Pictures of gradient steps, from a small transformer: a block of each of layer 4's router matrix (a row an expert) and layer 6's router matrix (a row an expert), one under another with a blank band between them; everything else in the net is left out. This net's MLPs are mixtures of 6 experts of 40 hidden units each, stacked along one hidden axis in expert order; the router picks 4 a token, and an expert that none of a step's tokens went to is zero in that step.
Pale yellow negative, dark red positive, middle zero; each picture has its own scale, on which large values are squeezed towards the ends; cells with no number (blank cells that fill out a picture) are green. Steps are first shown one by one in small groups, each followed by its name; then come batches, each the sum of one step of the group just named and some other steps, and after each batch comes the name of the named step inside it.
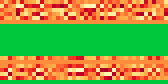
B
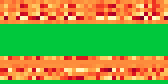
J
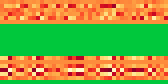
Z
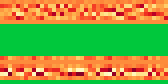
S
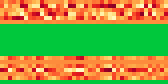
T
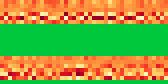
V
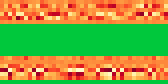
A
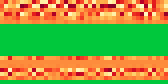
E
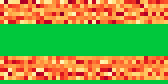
S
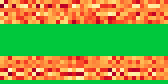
Z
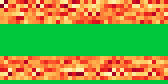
S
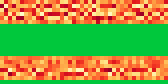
A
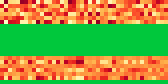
T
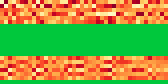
Z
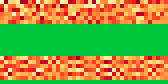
B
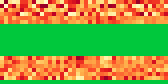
E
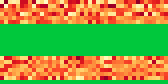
E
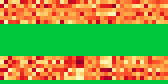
Z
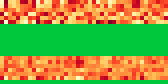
J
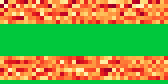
T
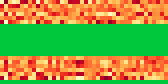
S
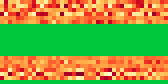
S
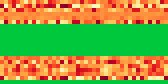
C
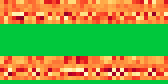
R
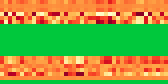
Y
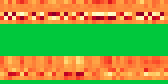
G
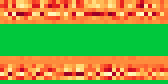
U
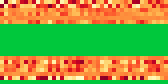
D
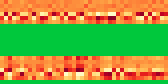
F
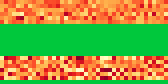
R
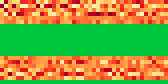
U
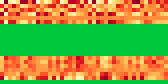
D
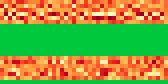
G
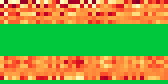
D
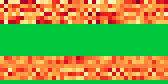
R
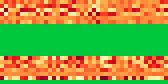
C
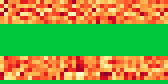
F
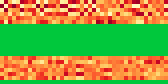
Y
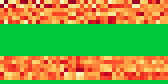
F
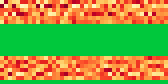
U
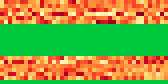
Y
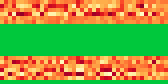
U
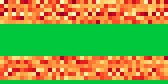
R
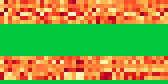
F
